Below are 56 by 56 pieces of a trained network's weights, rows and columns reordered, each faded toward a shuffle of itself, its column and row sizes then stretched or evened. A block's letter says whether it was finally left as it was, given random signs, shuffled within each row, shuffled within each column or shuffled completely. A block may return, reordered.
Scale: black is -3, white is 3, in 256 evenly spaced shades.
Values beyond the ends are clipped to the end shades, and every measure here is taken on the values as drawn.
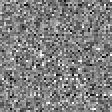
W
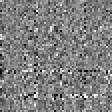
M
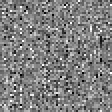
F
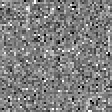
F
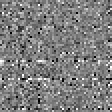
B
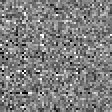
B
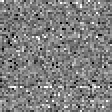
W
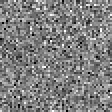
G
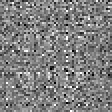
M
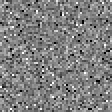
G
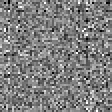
B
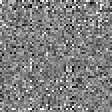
M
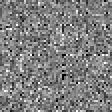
B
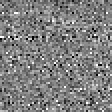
W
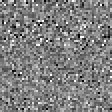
W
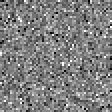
G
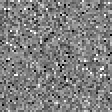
G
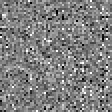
F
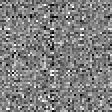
M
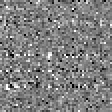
M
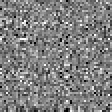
M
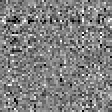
M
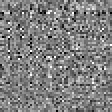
M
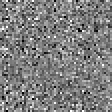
B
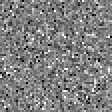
G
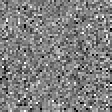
F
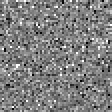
W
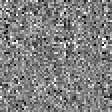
B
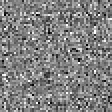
B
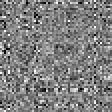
M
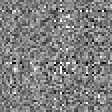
M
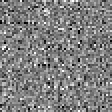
M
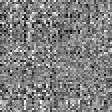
M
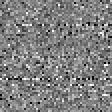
W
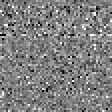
W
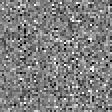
F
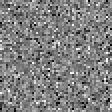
F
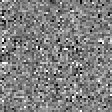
B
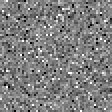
G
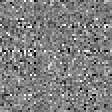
B
